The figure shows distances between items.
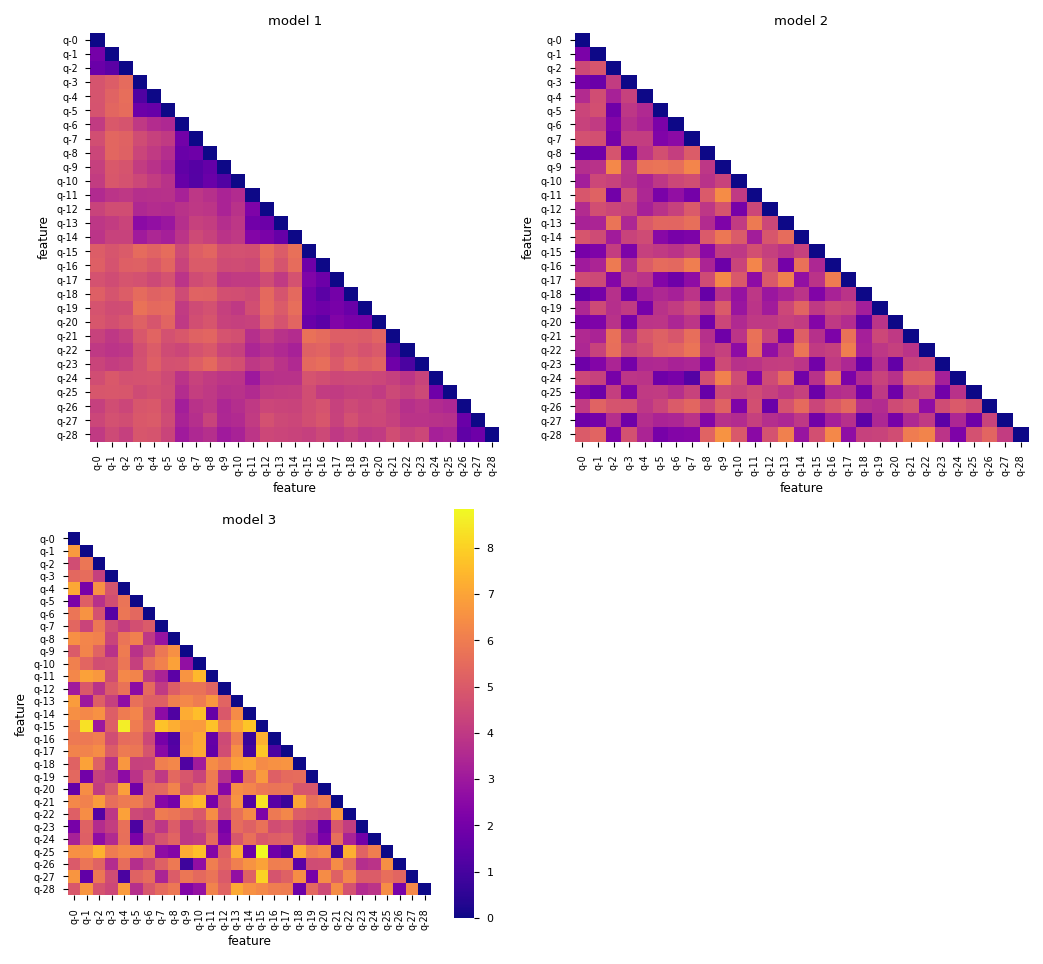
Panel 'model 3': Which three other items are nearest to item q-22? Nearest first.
q-2, q-15, q-24
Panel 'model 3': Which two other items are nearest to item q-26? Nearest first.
q-9, q-18
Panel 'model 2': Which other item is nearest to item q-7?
q-24
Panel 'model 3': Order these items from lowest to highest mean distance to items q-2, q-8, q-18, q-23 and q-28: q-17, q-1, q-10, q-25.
q-10, q-17, q-25, q-1
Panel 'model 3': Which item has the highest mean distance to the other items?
q-15
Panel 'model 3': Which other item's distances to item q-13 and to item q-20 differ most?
q-0
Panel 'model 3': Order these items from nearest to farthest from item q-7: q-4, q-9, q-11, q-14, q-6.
q-14, q-11, q-4, q-6, q-9
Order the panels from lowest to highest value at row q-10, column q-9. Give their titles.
model 1, model 3, model 2
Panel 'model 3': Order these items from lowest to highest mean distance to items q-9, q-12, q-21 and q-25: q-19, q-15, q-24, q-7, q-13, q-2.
q-7, q-24, q-19, q-2, q-13, q-15
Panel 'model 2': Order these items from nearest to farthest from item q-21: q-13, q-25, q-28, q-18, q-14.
q-13, q-18, q-25, q-14, q-28
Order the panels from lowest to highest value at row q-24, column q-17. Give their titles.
model 2, model 1, model 3
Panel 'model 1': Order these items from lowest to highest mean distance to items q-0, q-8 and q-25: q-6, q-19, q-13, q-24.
q-6, q-24, q-13, q-19
